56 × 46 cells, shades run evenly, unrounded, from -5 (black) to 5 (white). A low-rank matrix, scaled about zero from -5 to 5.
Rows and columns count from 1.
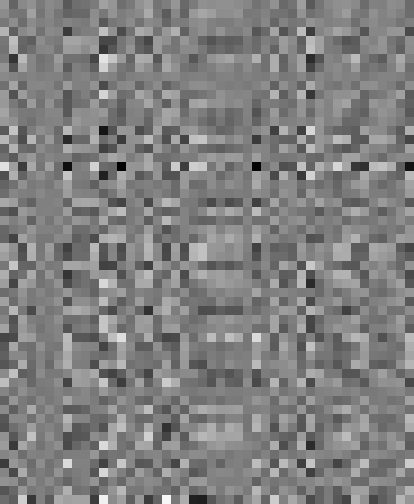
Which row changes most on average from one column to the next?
19
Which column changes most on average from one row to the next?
12
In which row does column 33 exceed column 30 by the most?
56
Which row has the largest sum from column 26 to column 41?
38
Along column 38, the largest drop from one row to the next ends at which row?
20
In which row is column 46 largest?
52
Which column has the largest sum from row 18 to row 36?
17
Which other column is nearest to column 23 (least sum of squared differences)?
4
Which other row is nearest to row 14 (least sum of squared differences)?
13
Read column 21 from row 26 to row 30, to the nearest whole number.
0 0 -2 -2 1
